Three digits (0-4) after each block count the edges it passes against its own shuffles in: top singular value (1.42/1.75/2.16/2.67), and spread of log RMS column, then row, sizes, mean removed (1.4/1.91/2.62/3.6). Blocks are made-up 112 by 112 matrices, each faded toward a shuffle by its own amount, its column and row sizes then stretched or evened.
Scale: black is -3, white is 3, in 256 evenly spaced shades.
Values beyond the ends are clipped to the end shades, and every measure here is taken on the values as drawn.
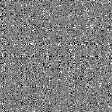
2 3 3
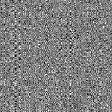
4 3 0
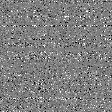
1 1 3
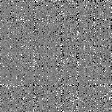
0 4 3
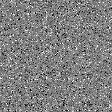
1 1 1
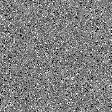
0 2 0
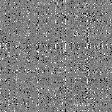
3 3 2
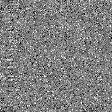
2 1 1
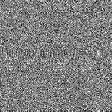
3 0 1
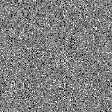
2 2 0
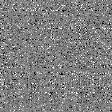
1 1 3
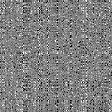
4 3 1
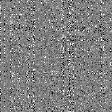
0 4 2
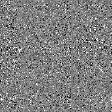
1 3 2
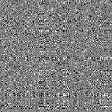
4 2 3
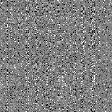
3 3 0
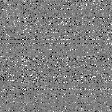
2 1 4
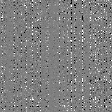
2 4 2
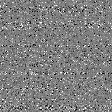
2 0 3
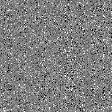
1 3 0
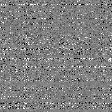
0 2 4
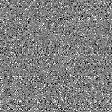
3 0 2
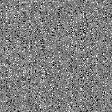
2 3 0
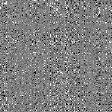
2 4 3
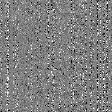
1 4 0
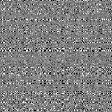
4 2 4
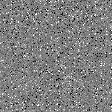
0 2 1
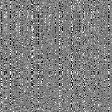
4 4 1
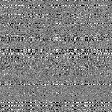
4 1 4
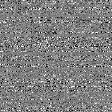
0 0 4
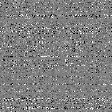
1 2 4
